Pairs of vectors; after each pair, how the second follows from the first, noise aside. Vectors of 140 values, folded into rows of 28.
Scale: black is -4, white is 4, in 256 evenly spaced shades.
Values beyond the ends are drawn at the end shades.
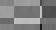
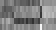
negated.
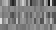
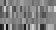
reversed.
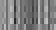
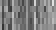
wrapped around, negated.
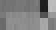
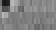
wrapped around, partly zeroed.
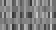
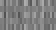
reversed, negated, shrunk.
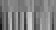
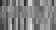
wrapped around.
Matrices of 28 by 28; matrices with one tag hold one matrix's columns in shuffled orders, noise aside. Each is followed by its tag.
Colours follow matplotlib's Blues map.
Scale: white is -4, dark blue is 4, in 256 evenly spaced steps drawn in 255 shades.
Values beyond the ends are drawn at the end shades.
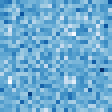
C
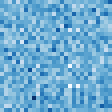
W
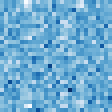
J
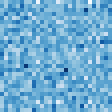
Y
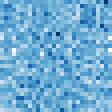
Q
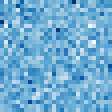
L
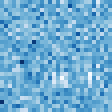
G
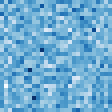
W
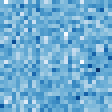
Y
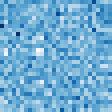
Q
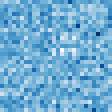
Q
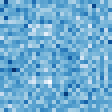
C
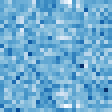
J
